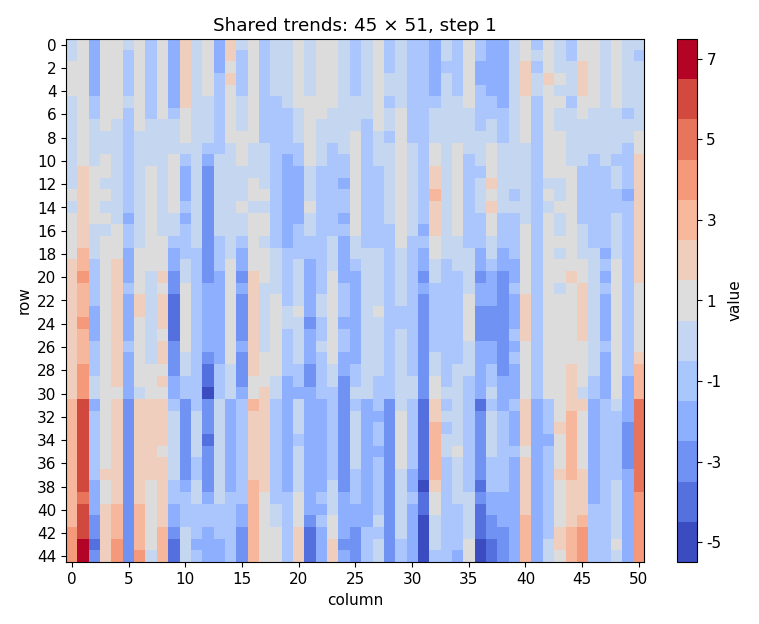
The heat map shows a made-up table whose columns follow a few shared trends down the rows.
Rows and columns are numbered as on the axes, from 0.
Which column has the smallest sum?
31
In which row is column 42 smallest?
34
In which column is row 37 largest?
1
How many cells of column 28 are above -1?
11
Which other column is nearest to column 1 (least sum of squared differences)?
50
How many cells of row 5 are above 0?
20
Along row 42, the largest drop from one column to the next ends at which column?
2
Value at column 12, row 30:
-5
